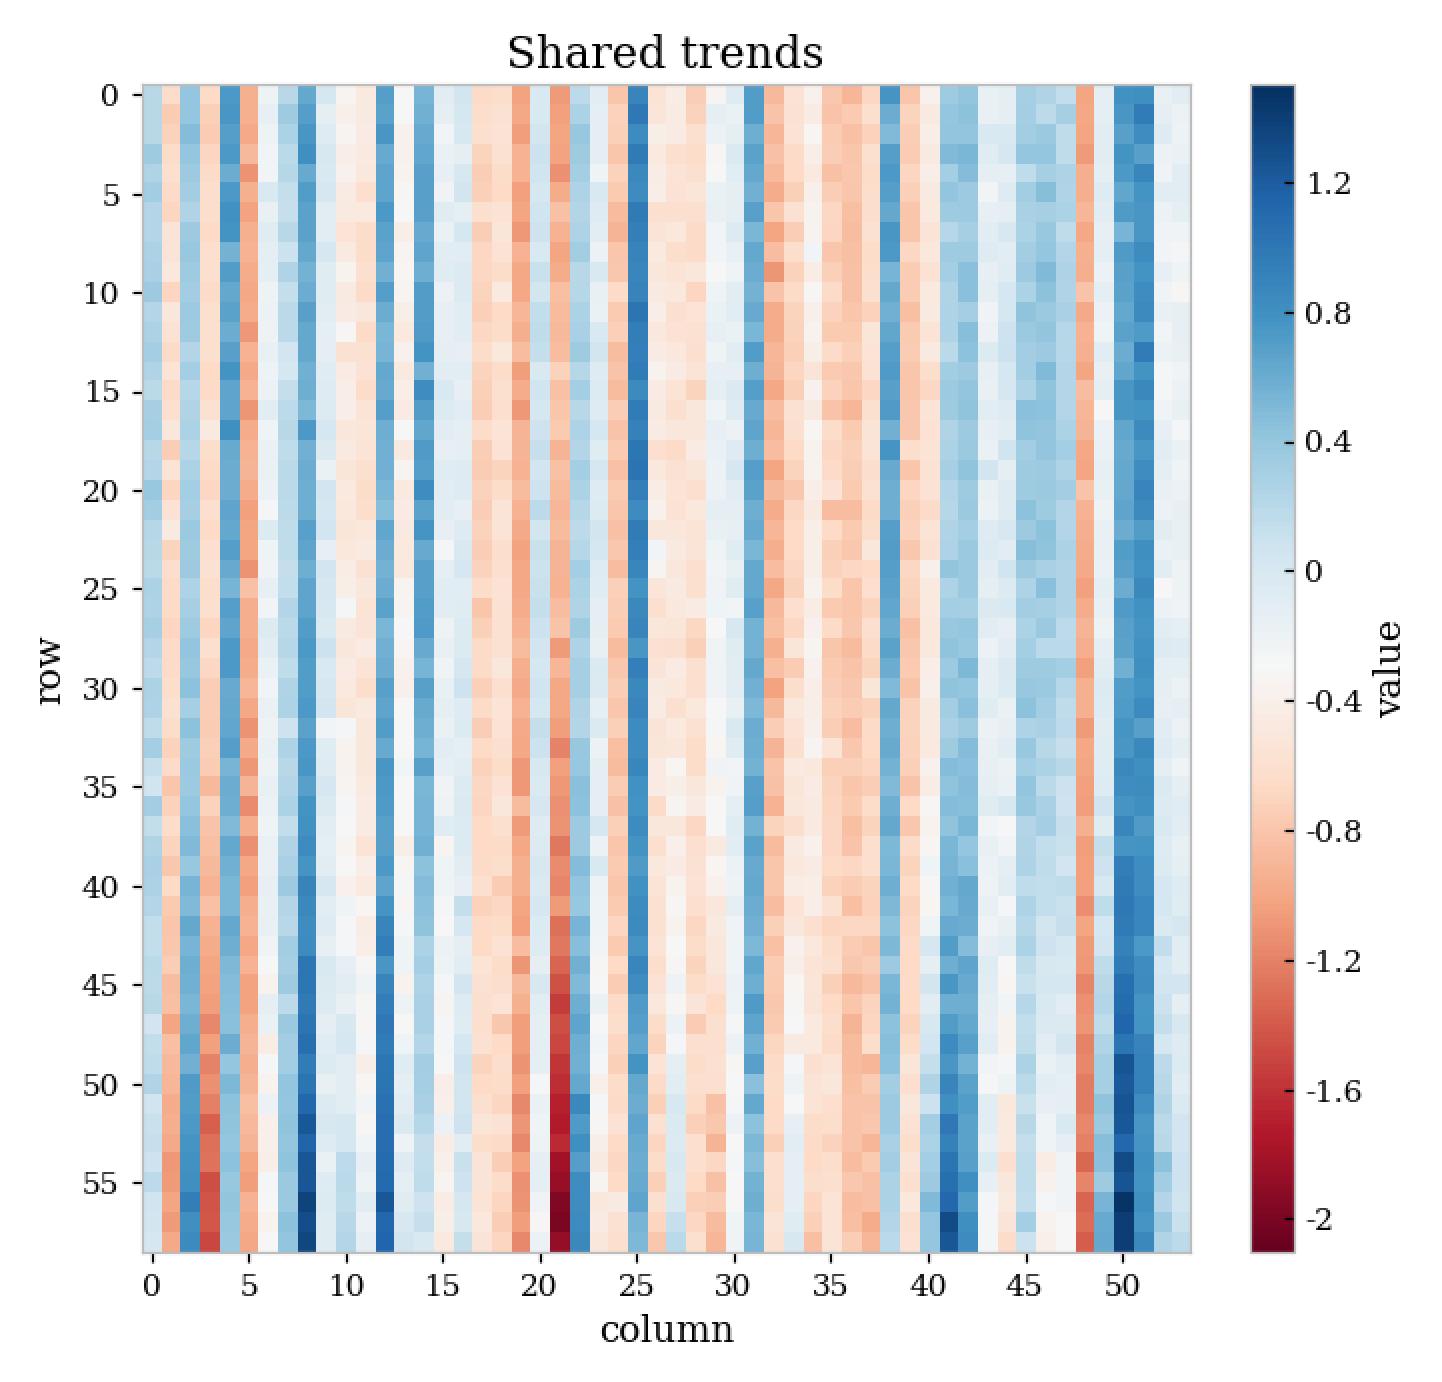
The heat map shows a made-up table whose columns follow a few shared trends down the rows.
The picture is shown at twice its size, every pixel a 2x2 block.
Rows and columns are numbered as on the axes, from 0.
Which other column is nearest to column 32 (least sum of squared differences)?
24
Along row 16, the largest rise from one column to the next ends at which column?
25
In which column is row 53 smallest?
21
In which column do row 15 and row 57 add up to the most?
50
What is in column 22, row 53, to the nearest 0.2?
0.8
